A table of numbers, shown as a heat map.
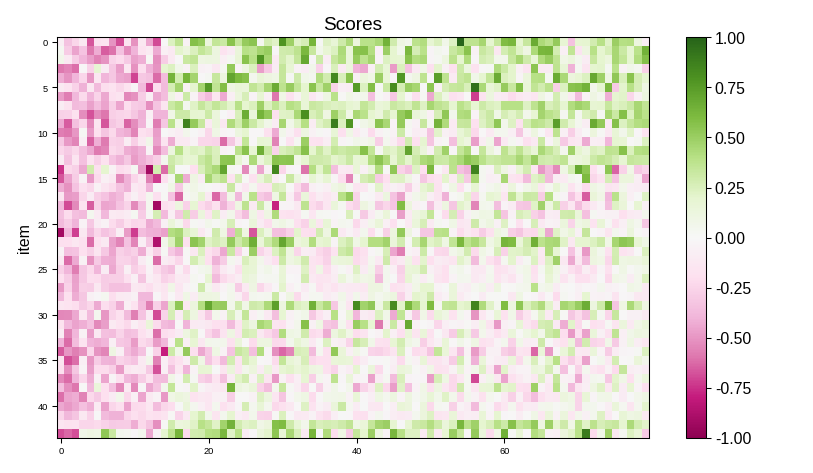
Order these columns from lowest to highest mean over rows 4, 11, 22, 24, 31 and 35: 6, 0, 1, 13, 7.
13, 1, 6, 7, 0
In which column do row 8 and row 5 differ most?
56
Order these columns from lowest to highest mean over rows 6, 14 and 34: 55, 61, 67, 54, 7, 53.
54, 61, 55, 67, 7, 53
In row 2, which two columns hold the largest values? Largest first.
27, 33
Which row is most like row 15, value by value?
33
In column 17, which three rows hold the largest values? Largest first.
9, 4, 34
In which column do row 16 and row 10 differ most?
29
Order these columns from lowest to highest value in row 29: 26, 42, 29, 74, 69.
26, 69, 42, 74, 29
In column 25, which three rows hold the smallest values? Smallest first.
14, 19, 28
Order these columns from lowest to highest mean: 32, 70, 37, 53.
70, 53, 32, 37
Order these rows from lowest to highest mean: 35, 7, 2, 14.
35, 14, 2, 7
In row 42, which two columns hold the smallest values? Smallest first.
13, 10
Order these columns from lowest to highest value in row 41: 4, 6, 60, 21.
6, 4, 21, 60
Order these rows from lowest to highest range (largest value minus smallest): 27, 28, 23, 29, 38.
28, 27, 23, 38, 29
